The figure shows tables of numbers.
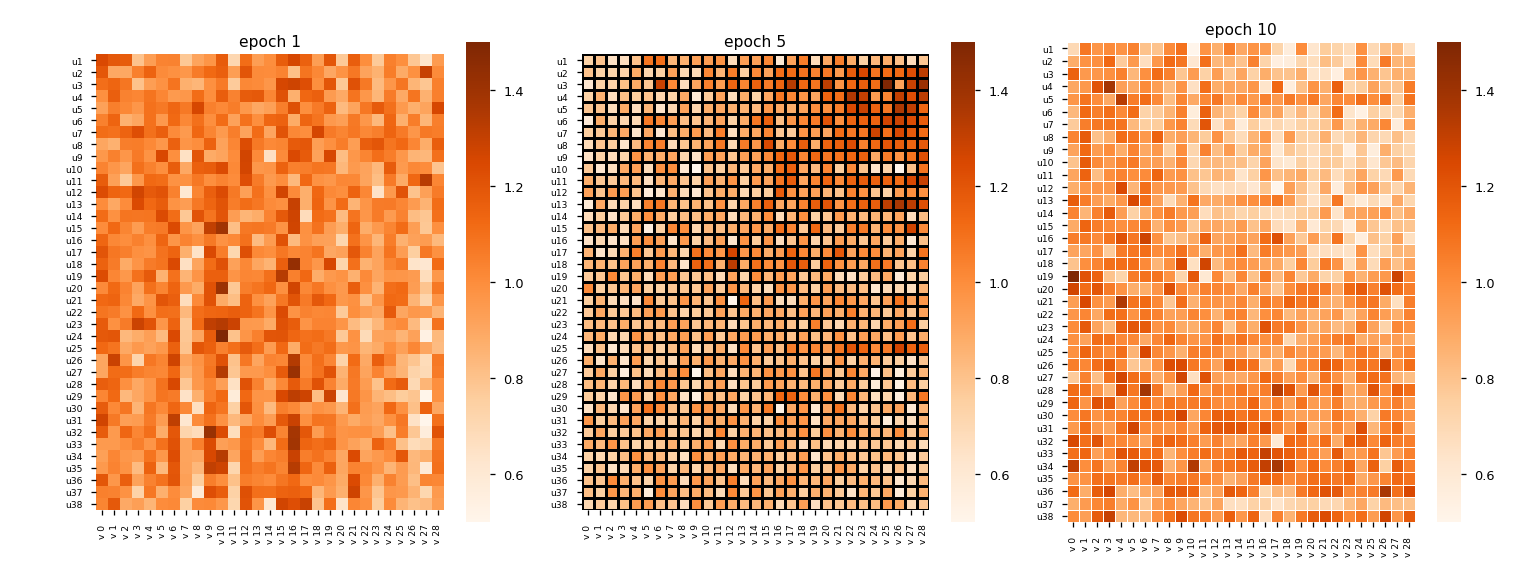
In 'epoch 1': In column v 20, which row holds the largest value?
u13
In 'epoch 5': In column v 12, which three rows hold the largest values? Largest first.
u18, u17, u3
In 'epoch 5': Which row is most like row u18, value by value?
u17
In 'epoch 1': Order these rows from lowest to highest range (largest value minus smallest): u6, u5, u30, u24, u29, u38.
u6, u5, u30, u38, u29, u24
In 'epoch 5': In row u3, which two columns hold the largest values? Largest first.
v 25, v 28
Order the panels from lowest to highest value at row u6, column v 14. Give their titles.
epoch 10, epoch 5, epoch 1
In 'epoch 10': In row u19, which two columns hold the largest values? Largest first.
v 0, v 27
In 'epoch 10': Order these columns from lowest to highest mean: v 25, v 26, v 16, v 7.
v 25, v 26, v 16, v 7
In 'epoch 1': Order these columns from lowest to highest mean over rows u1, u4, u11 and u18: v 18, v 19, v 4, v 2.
v 2, v 18, v 4, v 19
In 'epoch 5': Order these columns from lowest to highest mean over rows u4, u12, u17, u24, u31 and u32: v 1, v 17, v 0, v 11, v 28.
v 1, v 0, v 11, v 17, v 28
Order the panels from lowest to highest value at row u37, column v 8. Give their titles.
epoch 1, epoch 5, epoch 10
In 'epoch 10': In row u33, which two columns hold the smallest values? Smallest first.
v 26, v 8
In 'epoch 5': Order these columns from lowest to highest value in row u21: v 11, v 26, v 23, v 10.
v 10, v 23, v 11, v 26
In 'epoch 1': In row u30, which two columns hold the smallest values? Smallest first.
v 8, v 11
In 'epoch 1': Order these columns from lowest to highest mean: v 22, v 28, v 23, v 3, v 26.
v 26, v 23, v 22, v 3, v 28
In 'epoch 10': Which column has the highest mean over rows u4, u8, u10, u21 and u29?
v 1
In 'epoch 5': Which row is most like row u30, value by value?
u1
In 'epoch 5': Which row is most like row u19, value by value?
u37
